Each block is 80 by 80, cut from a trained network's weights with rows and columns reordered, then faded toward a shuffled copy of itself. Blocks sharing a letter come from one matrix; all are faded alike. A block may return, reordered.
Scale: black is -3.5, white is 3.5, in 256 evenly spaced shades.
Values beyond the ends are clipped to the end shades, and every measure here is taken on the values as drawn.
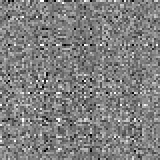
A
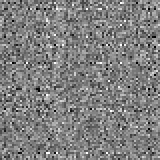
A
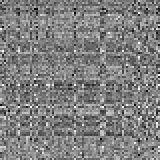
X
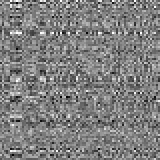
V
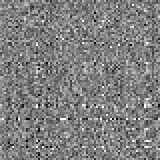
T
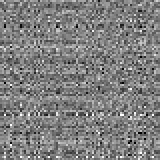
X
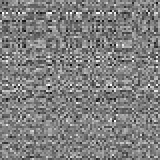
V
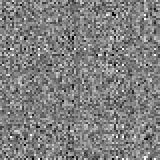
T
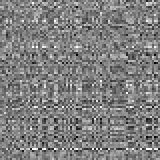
V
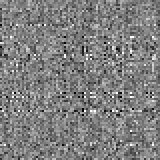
A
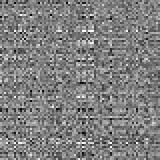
X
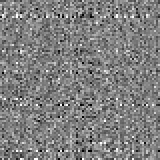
A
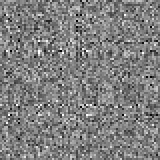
T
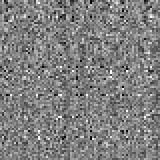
A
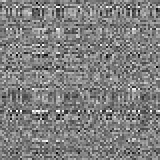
V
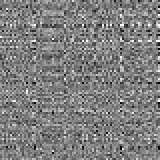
X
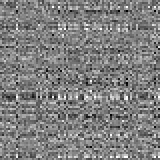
V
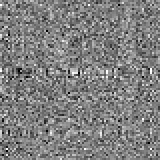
T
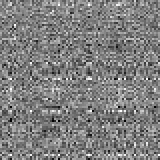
V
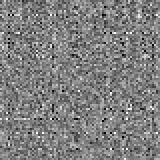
A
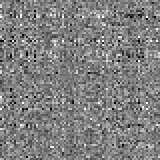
A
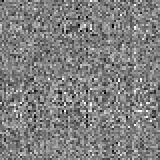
T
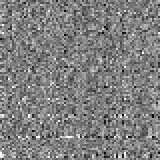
T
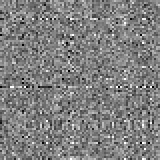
T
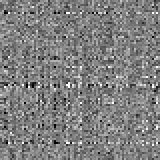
A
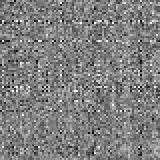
A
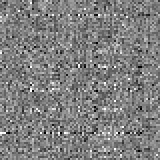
T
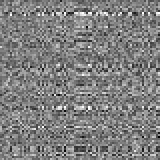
V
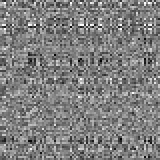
V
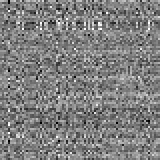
X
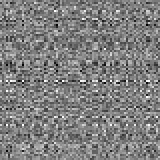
V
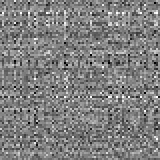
X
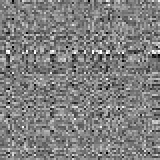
X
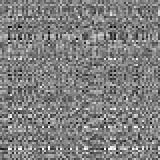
V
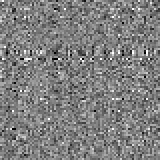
T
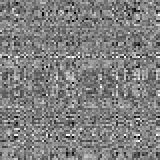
X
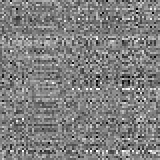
X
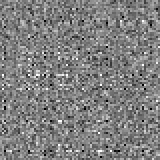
A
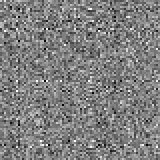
T
